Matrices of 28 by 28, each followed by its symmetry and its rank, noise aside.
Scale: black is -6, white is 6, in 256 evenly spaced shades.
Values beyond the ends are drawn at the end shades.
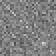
symmetric, rank six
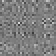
no symmetry, rank six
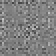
antisymmetric, rank four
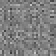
antisymmetric, rank four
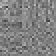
no symmetry, rank six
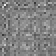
symmetric, rank six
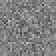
no symmetry, rank eight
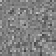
symmetric, rank eight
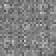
symmetric, rank six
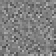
antisymmetric, rank eight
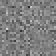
antisymmetric, rank four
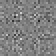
antisymmetric, rank four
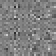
no symmetry, rank four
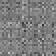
no symmetry, rank four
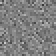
antisymmetric, rank eight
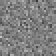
antisymmetric, rank eight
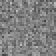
antisymmetric, rank eight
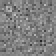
symmetric, rank eight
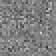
no symmetry, rank eight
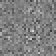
no symmetry, rank eight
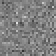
no symmetry, rank eight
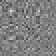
symmetric, rank four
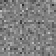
no symmetry, rank eight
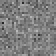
symmetric, rank eight
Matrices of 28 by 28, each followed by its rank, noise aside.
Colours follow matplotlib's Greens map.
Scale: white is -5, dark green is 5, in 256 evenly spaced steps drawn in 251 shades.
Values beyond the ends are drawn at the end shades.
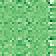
two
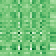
two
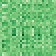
three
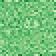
six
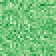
eight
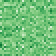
four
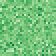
eight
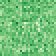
six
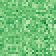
six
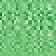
two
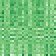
two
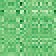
two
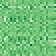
four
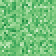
six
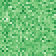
eight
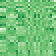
three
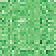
four
